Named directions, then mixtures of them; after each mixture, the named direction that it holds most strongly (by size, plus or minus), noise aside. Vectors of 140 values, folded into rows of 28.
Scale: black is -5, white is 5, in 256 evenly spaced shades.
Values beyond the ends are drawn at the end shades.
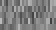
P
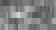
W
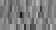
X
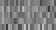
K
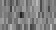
X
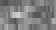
W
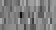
X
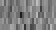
X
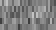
P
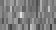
X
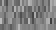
P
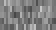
X
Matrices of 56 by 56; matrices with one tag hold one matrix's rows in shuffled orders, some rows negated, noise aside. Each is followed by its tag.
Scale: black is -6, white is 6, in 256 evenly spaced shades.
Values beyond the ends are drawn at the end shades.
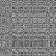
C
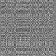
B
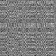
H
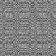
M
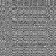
C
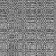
H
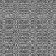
M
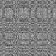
M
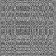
B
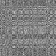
C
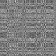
H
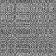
B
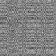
H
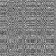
H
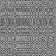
B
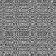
M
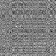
C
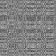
H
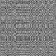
B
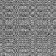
M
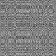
B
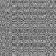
C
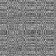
H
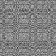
M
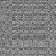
C
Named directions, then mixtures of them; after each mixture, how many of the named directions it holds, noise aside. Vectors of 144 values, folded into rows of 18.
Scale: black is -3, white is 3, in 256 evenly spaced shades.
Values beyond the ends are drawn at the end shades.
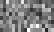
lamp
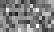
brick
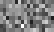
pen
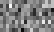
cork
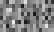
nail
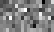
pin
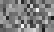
two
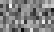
one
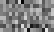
two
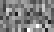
three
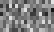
two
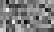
four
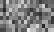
two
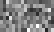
two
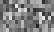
three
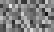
three
